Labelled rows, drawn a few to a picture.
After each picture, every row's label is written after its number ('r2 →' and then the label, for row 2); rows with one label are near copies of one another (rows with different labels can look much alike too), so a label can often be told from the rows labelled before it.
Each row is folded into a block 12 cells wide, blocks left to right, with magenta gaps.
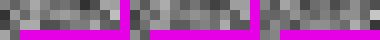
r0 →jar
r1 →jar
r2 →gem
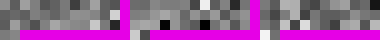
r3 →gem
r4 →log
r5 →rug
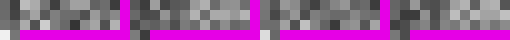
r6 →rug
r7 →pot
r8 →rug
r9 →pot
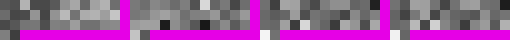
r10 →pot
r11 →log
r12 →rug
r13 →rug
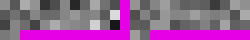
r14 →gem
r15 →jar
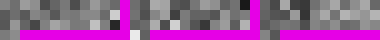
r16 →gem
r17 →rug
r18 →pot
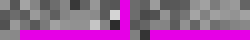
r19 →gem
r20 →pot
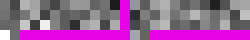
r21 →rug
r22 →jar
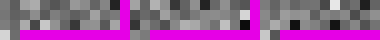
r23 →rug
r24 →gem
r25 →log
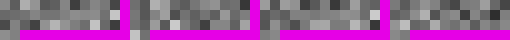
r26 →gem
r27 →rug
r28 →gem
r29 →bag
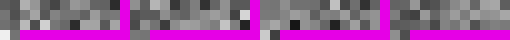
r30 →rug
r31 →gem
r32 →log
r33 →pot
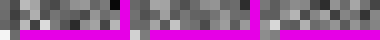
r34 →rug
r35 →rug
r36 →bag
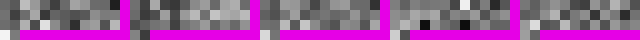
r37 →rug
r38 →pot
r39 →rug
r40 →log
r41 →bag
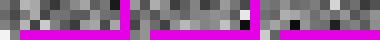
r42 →rug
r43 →gem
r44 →log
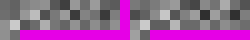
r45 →bag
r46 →bag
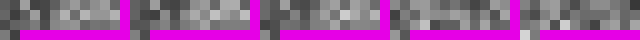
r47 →pot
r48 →pot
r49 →pot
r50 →jar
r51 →rug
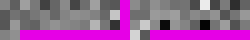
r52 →gem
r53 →log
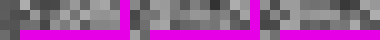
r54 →pot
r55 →jar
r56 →jar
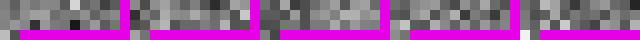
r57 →log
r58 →jar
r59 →pot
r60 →bag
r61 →rug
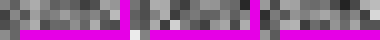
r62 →jar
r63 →rug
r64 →jar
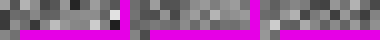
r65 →gem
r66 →pot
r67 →bag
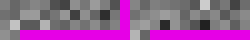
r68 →bag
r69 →log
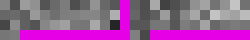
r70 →gem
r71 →pot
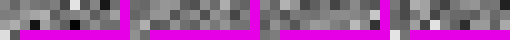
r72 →log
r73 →bag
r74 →gem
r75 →rug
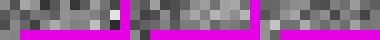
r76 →gem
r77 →pot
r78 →bag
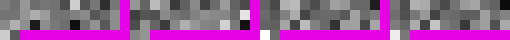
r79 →log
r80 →gem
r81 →rug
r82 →rug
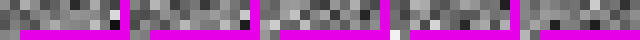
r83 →gem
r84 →gem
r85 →bag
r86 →rug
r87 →log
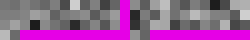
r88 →log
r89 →jar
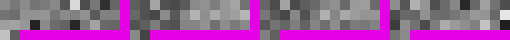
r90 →log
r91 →pot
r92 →pot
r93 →gem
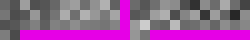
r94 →pot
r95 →bag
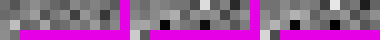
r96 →bag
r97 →log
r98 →log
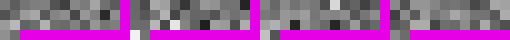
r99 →bag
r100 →rug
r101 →log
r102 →jar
